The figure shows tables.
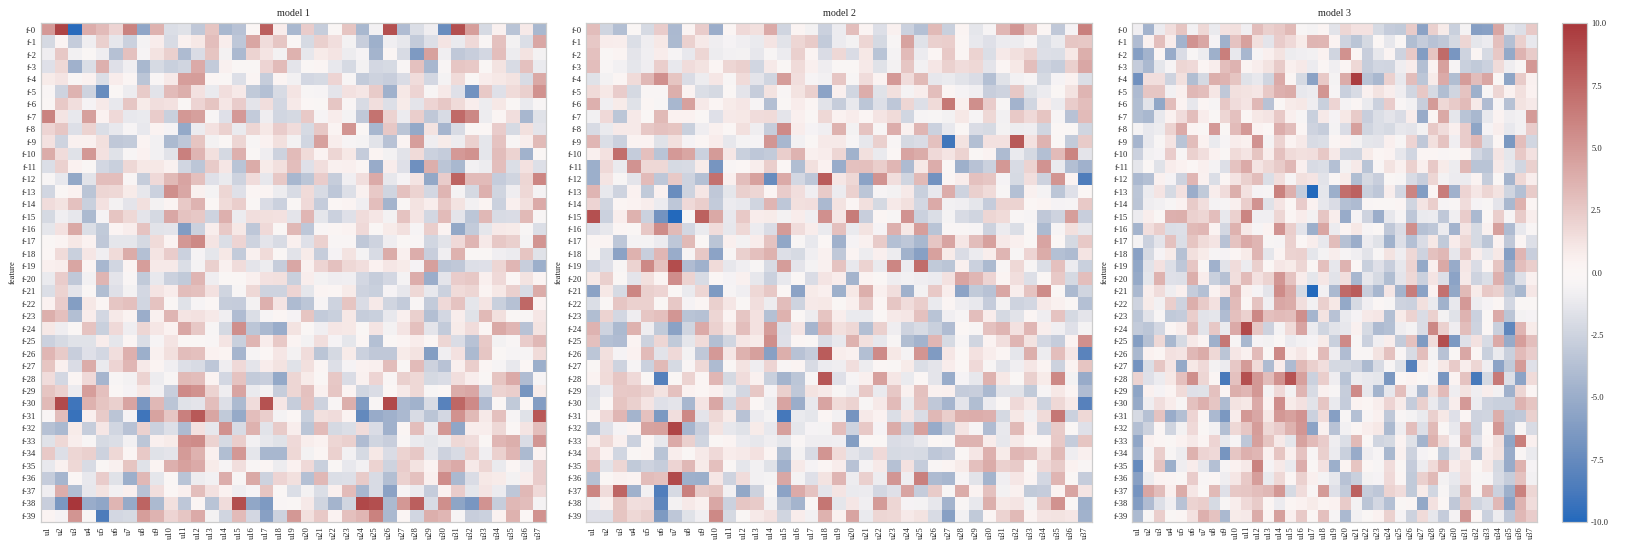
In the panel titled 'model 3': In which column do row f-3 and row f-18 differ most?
u37
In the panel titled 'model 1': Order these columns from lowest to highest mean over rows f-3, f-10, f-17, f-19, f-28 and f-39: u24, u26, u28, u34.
u26, u24, u28, u34
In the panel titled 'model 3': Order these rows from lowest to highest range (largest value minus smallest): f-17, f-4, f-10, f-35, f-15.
f-10, f-17, f-15, f-35, f-4
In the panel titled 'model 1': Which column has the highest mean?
u12
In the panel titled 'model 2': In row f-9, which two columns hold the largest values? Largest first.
u32, u14
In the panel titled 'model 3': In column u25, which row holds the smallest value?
f-21
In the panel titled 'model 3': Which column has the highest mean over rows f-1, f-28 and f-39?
u11
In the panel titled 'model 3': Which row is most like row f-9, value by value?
f-18
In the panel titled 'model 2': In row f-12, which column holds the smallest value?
u37
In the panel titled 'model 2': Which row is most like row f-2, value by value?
f-3
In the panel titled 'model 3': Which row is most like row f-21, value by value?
f-13
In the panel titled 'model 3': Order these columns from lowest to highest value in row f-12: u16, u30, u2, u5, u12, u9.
u2, u5, u30, u9, u16, u12
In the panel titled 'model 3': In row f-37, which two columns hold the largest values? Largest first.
u21, u36
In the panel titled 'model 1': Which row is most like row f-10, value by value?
f-29
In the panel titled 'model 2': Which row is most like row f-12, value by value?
f-26
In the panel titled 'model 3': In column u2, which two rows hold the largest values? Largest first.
f-37, f-5
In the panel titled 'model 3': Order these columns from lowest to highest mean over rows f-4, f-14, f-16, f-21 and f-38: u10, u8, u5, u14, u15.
u5, u8, u15, u10, u14
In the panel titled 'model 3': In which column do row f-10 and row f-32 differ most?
u17
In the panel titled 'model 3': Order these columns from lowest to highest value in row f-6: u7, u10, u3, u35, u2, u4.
u3, u35, u2, u7, u10, u4
